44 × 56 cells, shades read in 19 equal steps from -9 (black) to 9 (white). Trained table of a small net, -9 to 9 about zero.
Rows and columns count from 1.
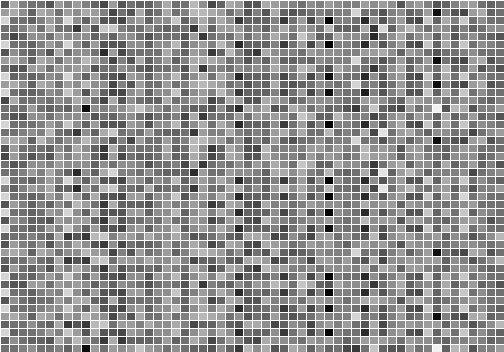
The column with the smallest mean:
37
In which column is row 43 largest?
9
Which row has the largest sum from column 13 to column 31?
30
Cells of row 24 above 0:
24
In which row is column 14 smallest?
43
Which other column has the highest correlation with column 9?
22
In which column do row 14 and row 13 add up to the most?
49
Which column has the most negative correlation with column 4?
19
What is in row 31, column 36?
1
